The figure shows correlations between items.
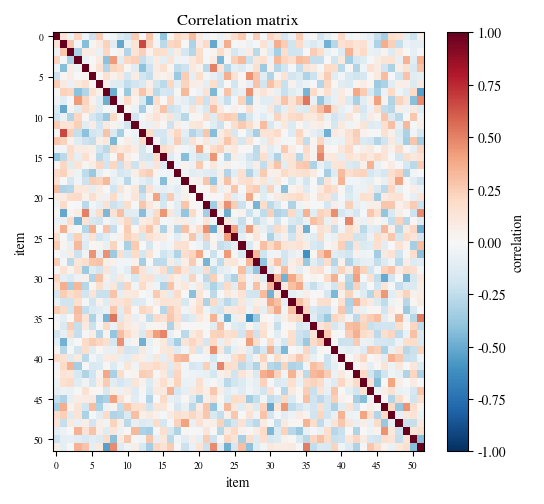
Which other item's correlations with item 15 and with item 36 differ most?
22
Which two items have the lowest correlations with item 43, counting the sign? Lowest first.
45, 24
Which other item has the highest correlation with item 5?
27
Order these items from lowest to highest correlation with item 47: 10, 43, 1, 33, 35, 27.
10, 33, 35, 27, 1, 43
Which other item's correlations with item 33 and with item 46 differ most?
30
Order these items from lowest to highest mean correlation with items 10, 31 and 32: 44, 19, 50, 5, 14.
19, 44, 5, 50, 14
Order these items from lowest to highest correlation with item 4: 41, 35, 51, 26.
26, 41, 35, 51
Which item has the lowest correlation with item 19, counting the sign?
32
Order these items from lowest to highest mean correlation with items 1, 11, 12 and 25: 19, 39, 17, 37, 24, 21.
39, 19, 37, 17, 21, 24
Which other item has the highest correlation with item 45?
8
